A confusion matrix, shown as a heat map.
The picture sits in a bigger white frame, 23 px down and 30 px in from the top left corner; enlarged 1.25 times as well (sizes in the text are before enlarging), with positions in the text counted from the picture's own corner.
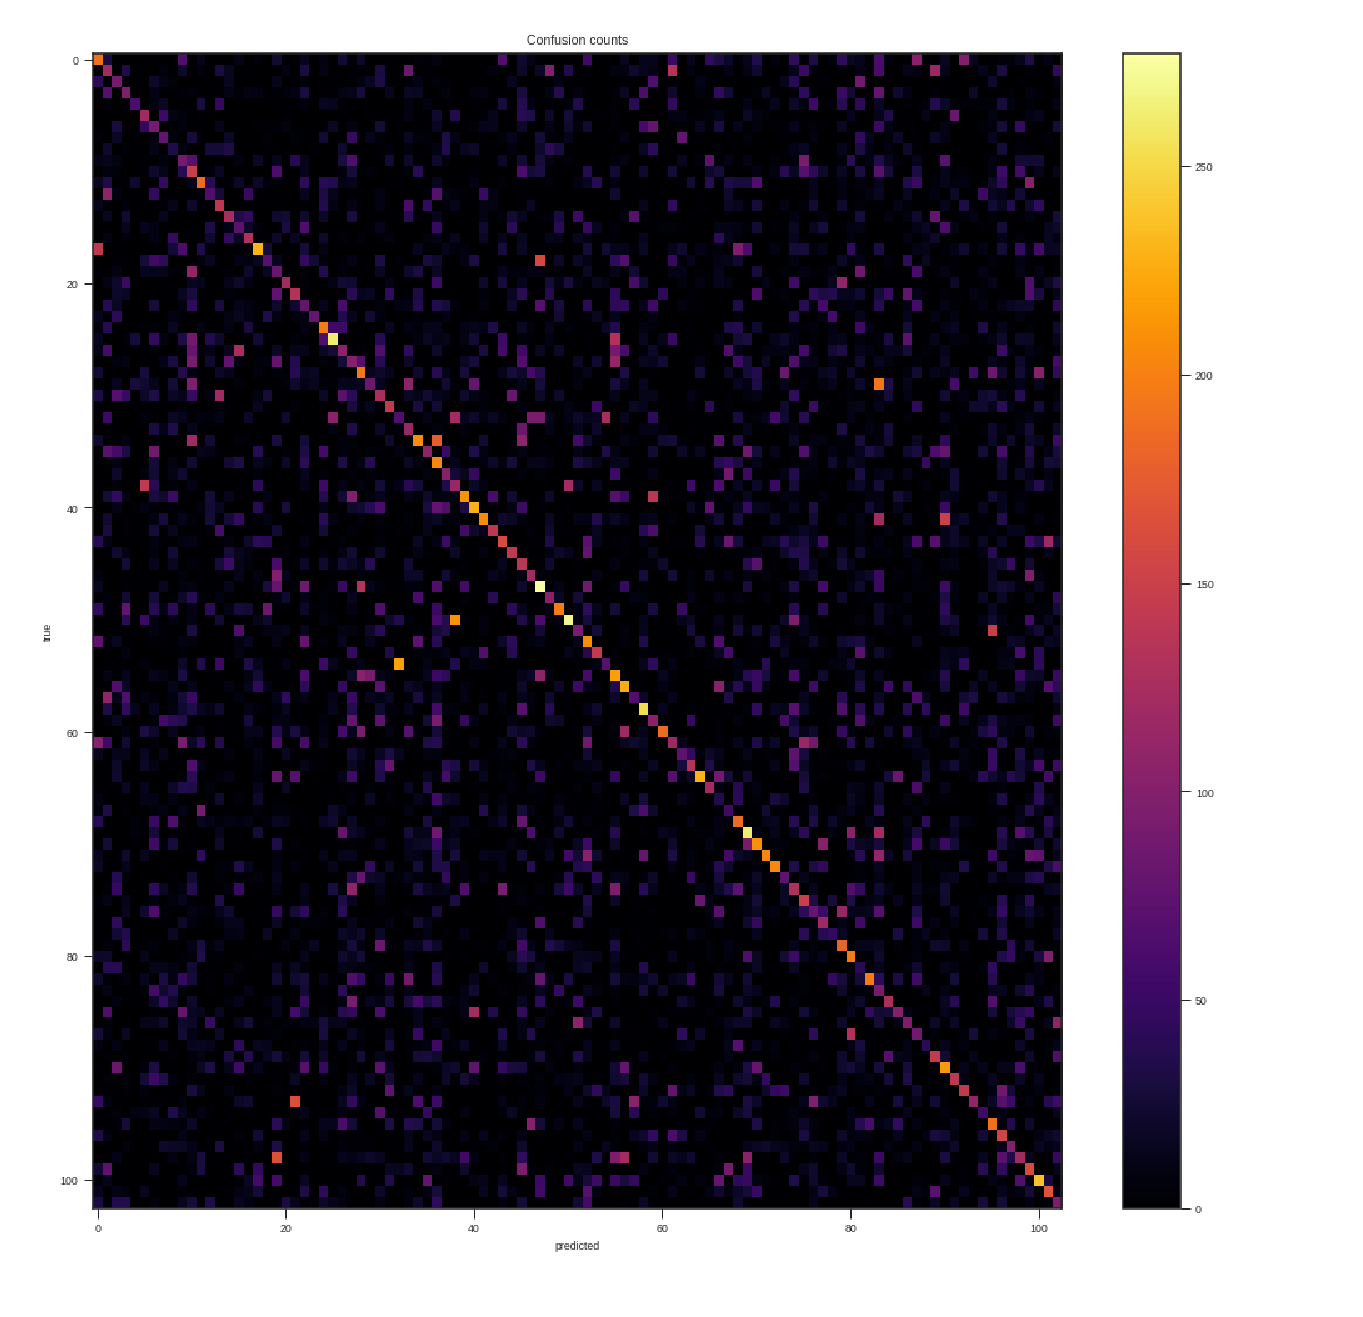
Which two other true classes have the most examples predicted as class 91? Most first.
5, 29
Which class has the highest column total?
36
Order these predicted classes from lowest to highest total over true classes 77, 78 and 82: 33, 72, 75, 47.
72, 75, 33, 47
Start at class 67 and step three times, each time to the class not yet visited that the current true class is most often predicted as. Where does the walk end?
45
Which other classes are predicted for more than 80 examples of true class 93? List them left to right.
21, 57, 76
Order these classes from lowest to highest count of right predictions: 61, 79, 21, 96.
61, 21, 96, 79
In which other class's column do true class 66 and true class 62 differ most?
74
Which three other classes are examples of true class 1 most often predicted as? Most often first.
61, 89, 48
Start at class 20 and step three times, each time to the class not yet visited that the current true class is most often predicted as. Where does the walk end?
13
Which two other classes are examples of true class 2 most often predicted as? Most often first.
81, 59
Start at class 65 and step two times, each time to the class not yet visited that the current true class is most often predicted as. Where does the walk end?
80
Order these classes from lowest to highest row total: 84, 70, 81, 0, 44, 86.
81, 44, 86, 84, 70, 0
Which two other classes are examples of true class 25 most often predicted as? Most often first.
55, 10
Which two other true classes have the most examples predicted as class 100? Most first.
28, 71
